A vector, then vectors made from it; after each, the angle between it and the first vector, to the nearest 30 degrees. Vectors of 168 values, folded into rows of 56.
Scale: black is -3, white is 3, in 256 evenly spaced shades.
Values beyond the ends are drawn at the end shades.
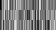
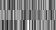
90 degrees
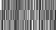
150 degrees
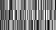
60 degrees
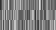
30 degrees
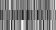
90 degrees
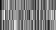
30 degrees
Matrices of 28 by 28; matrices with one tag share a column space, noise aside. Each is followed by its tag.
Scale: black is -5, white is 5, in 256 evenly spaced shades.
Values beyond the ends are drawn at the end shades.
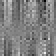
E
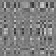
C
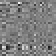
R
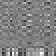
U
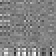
U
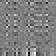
U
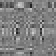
C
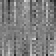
E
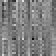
E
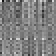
E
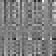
E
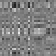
C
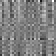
E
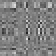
C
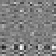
R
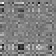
R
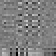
U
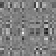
C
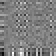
U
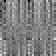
E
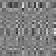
C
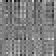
E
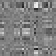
C
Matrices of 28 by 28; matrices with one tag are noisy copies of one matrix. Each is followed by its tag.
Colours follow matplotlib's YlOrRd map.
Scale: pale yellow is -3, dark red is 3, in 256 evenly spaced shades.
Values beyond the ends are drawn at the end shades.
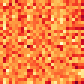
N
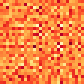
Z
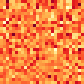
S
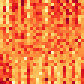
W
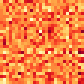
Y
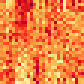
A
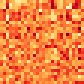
S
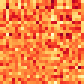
S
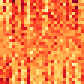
W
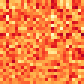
S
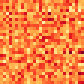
Y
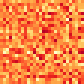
Y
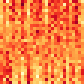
W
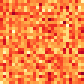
Y
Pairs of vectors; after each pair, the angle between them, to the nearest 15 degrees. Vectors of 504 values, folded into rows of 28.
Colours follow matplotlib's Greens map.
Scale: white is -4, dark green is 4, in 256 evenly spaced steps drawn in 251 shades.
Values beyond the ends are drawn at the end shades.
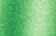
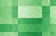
105 degrees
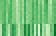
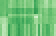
120 degrees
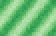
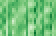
120 degrees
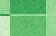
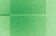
45 degrees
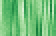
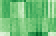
60 degrees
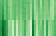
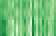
30 degrees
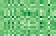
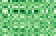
60 degrees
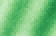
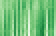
60 degrees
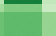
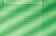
120 degrees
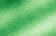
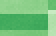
90 degrees
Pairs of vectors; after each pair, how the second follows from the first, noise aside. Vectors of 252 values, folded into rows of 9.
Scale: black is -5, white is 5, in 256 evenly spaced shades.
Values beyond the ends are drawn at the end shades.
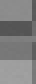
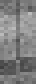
wrapped around.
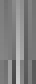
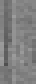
wrapped around, negated, shrunk.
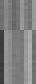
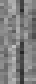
wrapped around.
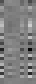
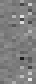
wrapped around, negated, partly zeroed.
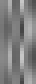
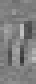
negated, partly zeroed.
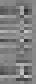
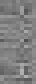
shrunk.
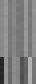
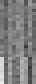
negated.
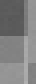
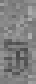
wrapped around, partly zeroed.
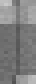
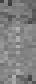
negated, partly zeroed.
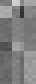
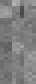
shrunk.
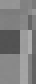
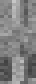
wrapped around.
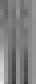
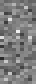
shuffled.
